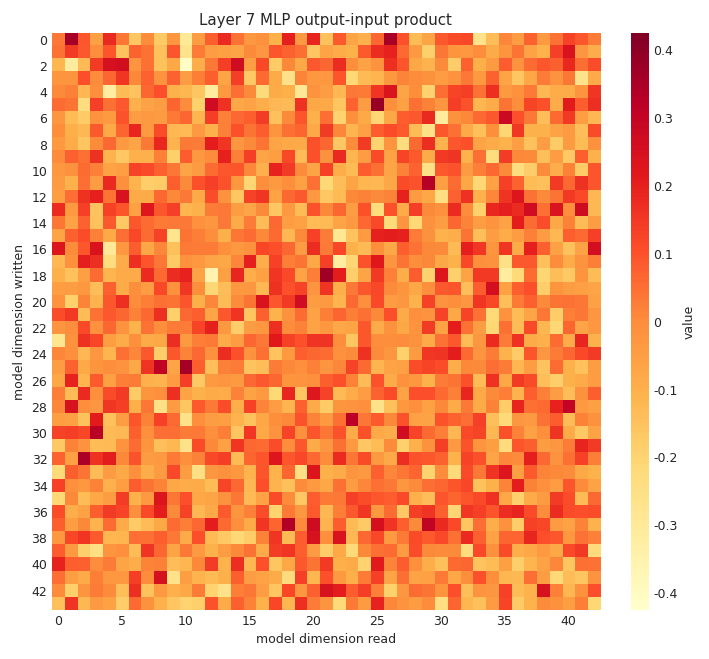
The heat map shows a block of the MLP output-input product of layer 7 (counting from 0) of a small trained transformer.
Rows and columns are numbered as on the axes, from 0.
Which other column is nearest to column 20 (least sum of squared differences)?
28
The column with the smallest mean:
23
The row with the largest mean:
32
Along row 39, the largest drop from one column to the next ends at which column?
42
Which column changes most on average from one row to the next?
29
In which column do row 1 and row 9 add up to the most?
25
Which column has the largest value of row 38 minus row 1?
20
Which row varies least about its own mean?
34
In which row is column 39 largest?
13
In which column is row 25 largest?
10
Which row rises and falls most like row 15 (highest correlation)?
17
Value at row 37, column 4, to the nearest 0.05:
0.05
